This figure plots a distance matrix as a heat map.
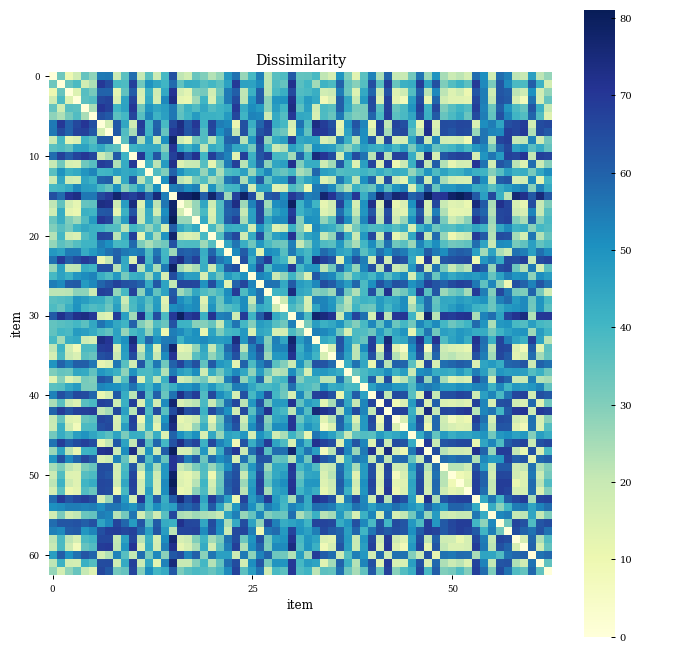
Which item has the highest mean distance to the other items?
15
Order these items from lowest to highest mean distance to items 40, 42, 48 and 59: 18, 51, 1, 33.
51, 18, 1, 33
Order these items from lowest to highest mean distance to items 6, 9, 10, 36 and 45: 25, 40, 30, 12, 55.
40, 30, 25, 12, 55
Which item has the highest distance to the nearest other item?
39
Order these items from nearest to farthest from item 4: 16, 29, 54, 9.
16, 29, 9, 54
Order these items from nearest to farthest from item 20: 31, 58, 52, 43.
43, 52, 58, 31
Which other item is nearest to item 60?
48
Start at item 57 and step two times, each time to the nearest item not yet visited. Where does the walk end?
22
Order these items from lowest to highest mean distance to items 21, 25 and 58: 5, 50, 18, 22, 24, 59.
50, 59, 18, 24, 5, 22
